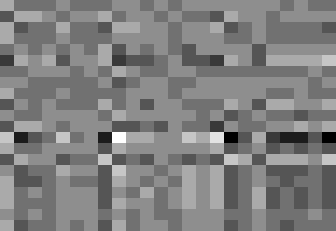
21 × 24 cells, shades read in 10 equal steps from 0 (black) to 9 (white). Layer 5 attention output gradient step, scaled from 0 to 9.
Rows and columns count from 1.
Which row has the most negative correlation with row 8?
7
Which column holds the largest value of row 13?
9
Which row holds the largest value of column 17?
15
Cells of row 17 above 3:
18
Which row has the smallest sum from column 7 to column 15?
6
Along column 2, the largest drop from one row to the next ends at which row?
13
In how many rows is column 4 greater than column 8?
10
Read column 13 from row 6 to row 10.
5 5 4 4 5
